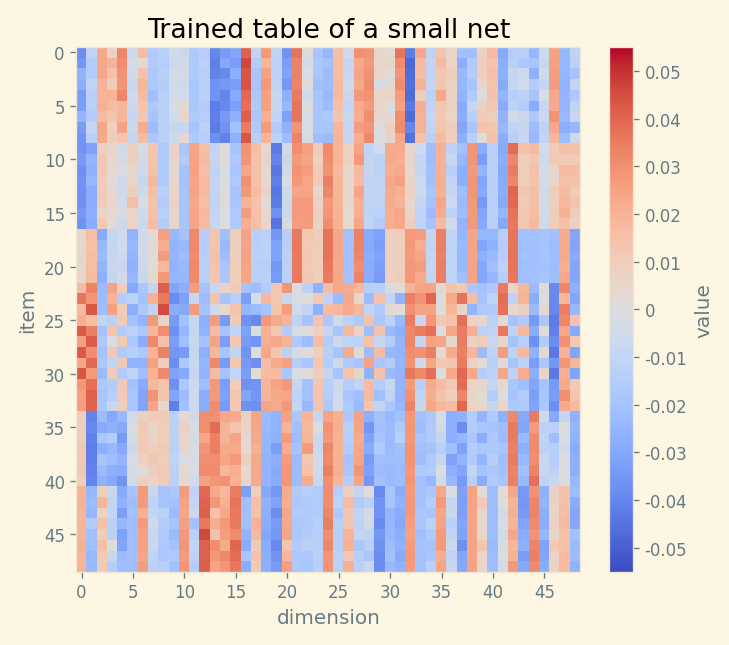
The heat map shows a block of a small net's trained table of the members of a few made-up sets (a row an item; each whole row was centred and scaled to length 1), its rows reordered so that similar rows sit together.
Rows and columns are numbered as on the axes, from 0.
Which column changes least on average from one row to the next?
40
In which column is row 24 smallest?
46
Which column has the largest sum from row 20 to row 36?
32
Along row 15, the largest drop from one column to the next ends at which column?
39
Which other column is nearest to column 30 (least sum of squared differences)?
31
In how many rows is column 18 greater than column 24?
19
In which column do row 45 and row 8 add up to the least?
37
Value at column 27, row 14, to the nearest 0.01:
0.02
